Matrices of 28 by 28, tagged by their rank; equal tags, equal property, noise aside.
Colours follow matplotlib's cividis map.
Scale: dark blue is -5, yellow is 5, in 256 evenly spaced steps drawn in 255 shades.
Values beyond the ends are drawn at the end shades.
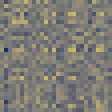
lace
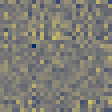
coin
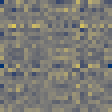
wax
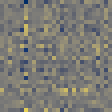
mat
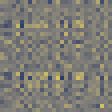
lace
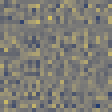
mat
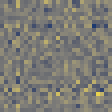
mat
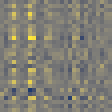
wax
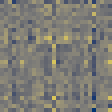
lace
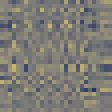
lace
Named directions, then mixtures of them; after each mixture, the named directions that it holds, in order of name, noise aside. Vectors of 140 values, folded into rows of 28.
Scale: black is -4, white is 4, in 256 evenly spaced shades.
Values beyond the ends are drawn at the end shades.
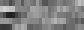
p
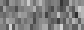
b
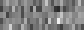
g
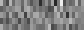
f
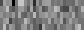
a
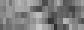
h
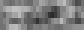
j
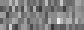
f, g.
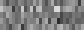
g.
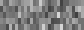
b.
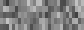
b, p.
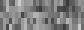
a, g, h.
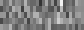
f, g.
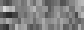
b, p.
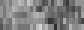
h.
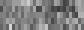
b, g, h.
